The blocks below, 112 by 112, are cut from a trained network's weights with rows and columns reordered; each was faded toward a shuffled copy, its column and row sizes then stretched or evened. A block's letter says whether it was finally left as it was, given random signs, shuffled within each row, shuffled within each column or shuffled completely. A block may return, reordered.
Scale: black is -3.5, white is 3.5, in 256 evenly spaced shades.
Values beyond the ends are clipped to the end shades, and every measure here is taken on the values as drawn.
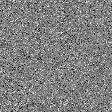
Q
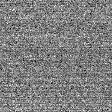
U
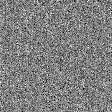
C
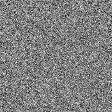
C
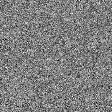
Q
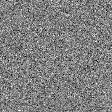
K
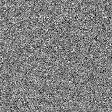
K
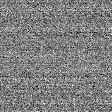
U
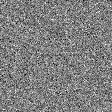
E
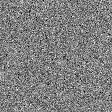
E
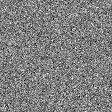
E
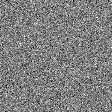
C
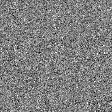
Q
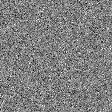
E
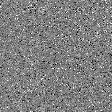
U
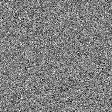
K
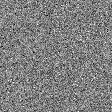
E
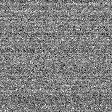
K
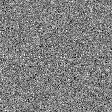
K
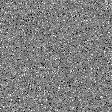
K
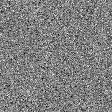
E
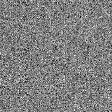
U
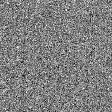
C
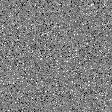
K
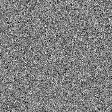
C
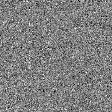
Q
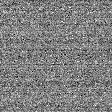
K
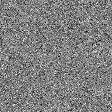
K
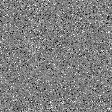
K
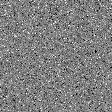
E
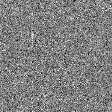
Q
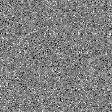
U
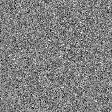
C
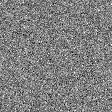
E
